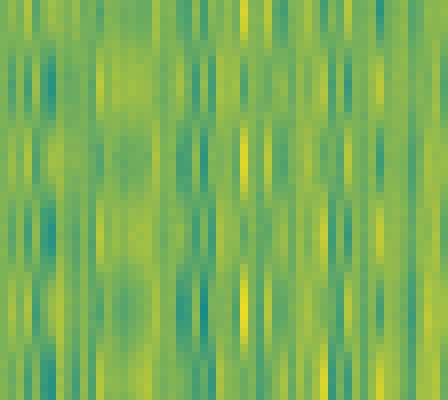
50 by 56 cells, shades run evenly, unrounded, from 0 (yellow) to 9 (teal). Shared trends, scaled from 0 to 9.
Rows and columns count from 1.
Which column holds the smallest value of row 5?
31
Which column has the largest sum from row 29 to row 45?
26
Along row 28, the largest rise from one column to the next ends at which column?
42
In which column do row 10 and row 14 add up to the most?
7
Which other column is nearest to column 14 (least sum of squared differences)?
22
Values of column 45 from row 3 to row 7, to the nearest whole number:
5 5 5 5 5
